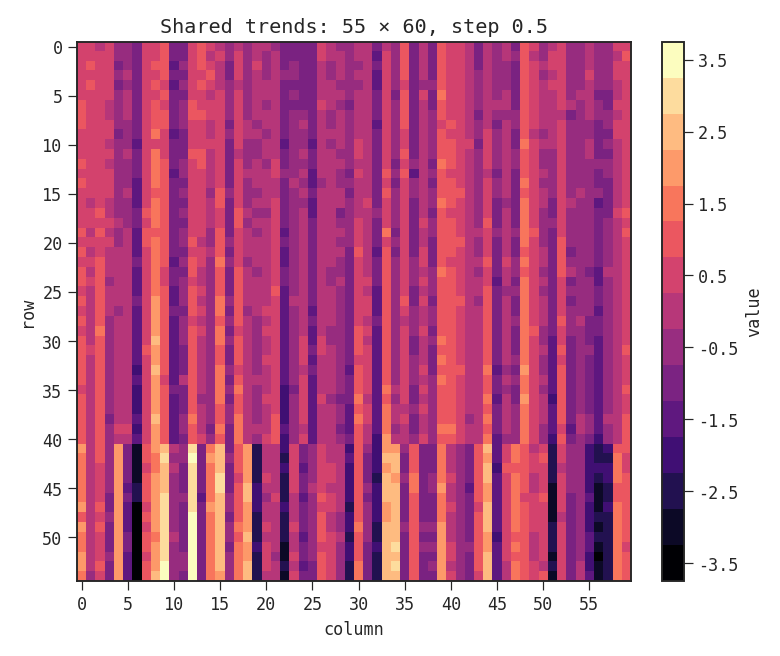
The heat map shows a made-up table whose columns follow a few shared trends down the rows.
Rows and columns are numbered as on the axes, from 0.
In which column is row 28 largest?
8
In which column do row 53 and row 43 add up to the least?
6
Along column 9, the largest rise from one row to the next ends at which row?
41
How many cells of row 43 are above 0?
28
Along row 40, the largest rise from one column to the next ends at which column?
33
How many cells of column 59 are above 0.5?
19
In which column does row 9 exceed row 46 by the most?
51
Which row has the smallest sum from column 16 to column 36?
4
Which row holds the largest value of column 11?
34
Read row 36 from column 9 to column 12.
1 -1.5 -1 1
